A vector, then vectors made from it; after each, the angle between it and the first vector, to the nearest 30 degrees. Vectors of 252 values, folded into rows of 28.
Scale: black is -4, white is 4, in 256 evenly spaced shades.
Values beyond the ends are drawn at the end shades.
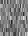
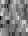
90 degrees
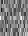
60 degrees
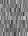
30 degrees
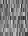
150 degrees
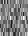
30 degrees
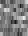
60 degrees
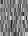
30 degrees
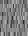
60 degrees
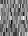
30 degrees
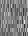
90 degrees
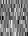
150 degrees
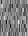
60 degrees
